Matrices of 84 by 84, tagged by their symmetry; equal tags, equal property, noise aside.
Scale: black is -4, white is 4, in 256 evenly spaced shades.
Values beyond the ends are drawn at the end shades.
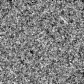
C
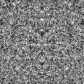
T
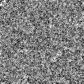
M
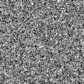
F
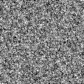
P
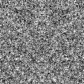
T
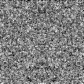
T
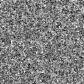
C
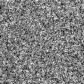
F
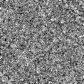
C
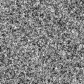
C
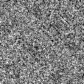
C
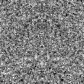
T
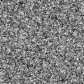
P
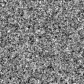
F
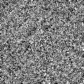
M
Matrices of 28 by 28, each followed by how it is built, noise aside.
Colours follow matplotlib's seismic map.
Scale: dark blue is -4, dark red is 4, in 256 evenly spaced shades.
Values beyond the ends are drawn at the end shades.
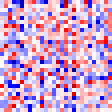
low rank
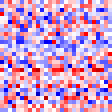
repeating columns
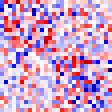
block diagonal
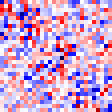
block diagonal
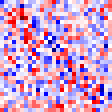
banded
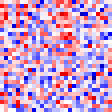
blocks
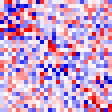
block diagonal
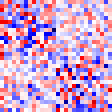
block diagonal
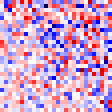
upper triangular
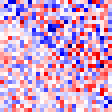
upper triangular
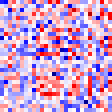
blocks
